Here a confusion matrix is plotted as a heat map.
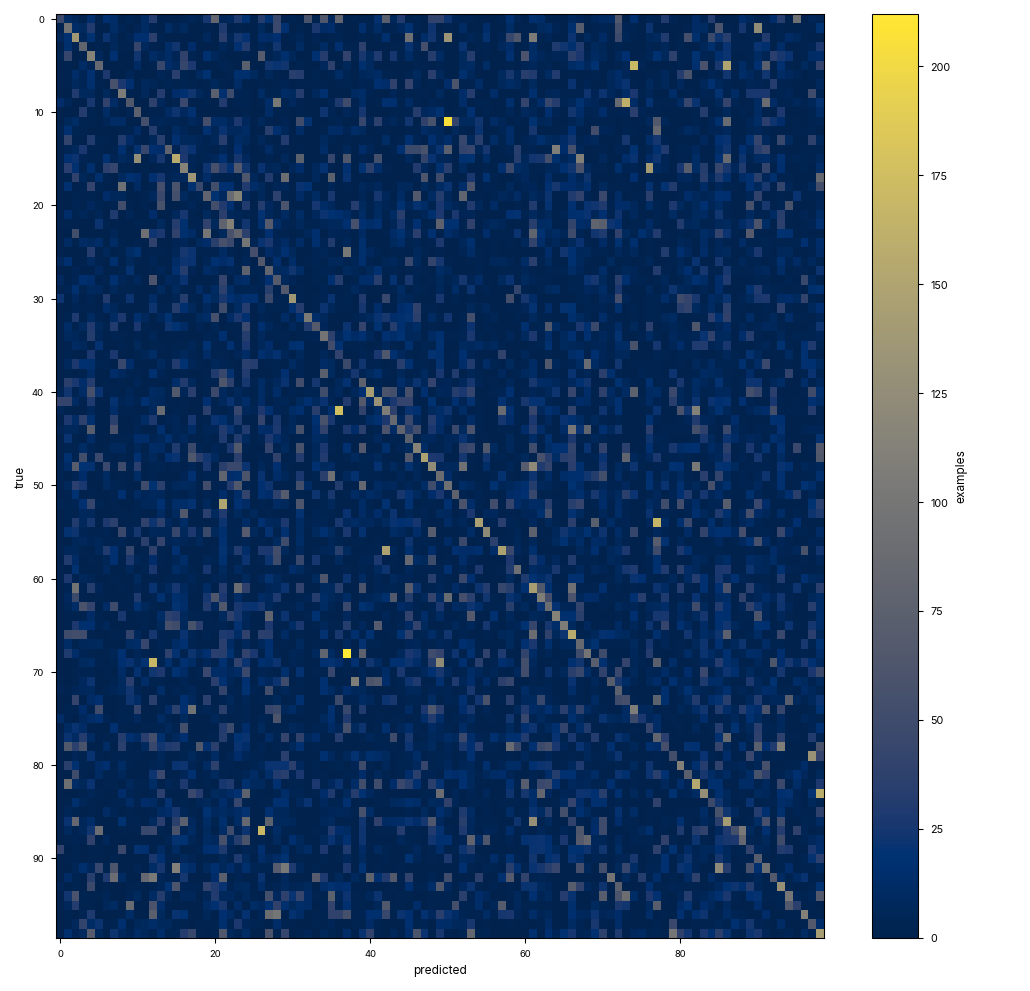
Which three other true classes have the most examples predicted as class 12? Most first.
69, 92, 96
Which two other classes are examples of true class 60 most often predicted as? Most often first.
34, 52
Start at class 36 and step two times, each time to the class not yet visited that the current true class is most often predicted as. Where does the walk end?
82
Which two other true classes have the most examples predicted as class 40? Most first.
92, 71
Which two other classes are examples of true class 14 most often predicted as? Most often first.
64, 50
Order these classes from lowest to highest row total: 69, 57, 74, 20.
20, 57, 74, 69
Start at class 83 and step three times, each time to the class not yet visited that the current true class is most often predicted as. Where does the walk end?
97
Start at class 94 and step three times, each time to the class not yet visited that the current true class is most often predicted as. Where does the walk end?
86
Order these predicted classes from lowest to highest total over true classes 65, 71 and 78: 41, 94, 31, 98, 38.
94, 31, 98, 38, 41
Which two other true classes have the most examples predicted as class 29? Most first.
91, 17
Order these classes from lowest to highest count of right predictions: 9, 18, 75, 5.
75, 18, 9, 5
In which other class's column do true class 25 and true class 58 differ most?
37
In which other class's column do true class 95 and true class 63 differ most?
9
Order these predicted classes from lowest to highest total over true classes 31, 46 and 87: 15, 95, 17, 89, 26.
89, 17, 95, 15, 26
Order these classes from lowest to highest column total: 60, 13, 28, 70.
60, 13, 70, 28
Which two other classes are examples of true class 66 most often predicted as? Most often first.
61, 86
